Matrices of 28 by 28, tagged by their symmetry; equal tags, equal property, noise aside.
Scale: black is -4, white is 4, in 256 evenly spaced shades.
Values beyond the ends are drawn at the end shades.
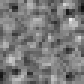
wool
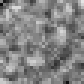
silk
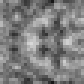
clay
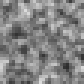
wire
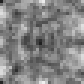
clay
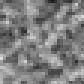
wire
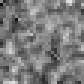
wire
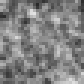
wire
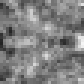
clay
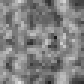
clay
